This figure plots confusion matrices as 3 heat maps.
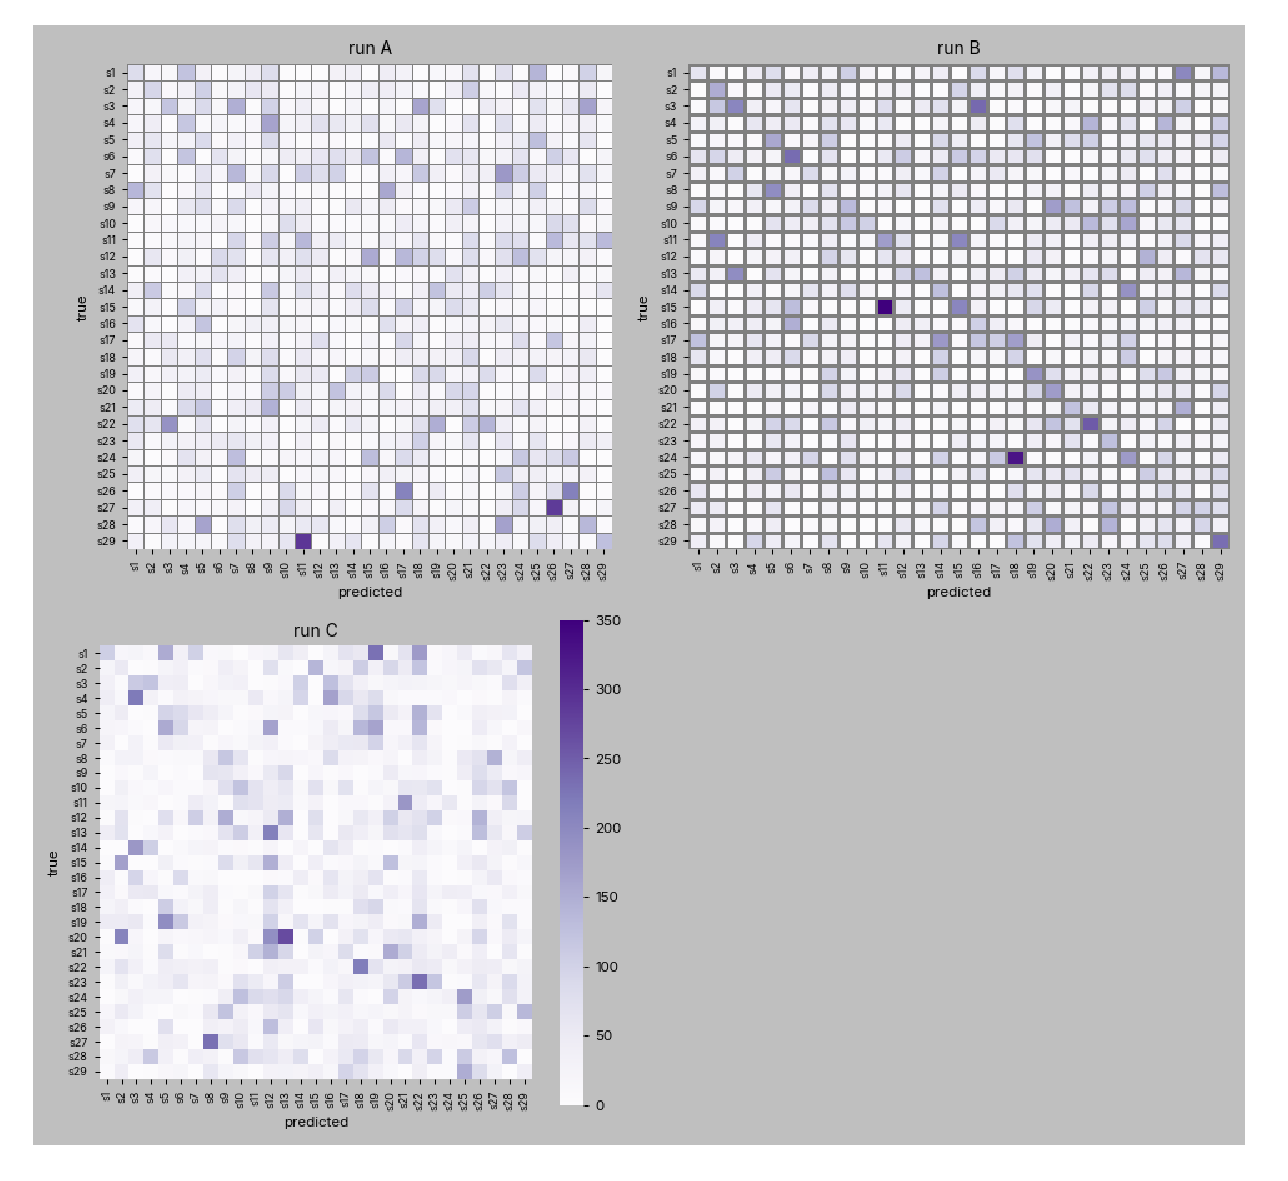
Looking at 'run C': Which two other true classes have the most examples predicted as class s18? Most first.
s22, s6
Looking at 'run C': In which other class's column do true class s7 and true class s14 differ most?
s3
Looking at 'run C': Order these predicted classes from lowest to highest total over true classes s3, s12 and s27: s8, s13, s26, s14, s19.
s19, s14, s13, s26, s8
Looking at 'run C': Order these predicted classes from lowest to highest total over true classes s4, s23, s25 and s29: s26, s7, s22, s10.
s7, s10, s26, s22
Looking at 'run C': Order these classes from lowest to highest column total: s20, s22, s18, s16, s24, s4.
s24, s4, s16, s20, s18, s22
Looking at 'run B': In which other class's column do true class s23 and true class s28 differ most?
s20
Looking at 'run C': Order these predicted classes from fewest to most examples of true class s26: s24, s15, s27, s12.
s24, s27, s15, s12
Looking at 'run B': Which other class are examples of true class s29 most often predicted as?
s18
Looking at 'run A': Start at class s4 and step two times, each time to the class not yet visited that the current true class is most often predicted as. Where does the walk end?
s21
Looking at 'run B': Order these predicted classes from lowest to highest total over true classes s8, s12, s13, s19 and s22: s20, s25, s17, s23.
s17, s23, s20, s25
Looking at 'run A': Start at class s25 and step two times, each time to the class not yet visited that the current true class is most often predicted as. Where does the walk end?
s18
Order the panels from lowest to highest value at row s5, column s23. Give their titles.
run B, run A, run C
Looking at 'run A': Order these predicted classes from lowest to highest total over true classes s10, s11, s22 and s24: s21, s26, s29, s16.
s16, s29, s21, s26
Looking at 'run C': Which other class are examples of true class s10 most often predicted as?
s28
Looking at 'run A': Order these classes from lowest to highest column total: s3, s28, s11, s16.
s3, s16, s28, s11
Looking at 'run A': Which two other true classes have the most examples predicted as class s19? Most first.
s22, s14
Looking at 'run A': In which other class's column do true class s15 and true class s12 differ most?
s24
